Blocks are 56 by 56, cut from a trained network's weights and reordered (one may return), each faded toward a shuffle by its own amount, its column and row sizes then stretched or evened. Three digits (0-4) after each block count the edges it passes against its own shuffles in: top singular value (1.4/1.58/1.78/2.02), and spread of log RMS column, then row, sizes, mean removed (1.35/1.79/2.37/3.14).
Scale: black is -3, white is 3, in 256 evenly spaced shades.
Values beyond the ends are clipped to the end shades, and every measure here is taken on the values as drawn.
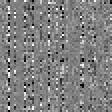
2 4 1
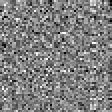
3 1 2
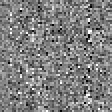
1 3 0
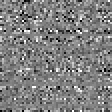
3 2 4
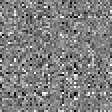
3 3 3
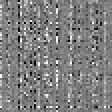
3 4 2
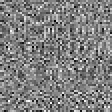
4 0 2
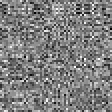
4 0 2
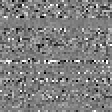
0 1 4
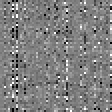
2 4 1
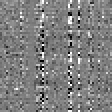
2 4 0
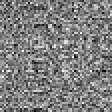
3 0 1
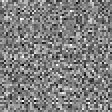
4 1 1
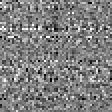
3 1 3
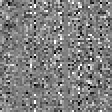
0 4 1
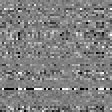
4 1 4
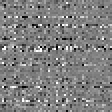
0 2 4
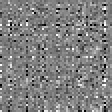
3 4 3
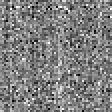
0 0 1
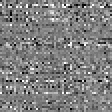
3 2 4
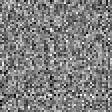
3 1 1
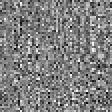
3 3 0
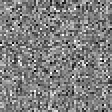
0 1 2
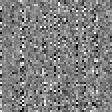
1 4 1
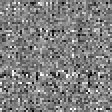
0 0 3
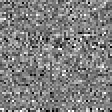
0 0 3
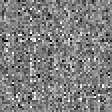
0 2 2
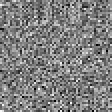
3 0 1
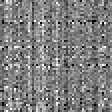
3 2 3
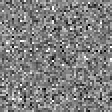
0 2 1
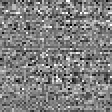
1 0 2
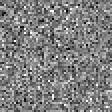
1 1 1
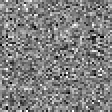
2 1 1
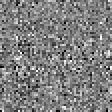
0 2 2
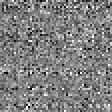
0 1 3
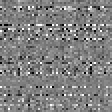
3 2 4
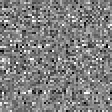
2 0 3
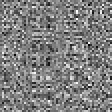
4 3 0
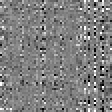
3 4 2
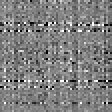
4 0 4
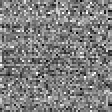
0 0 0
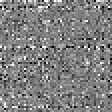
1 3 3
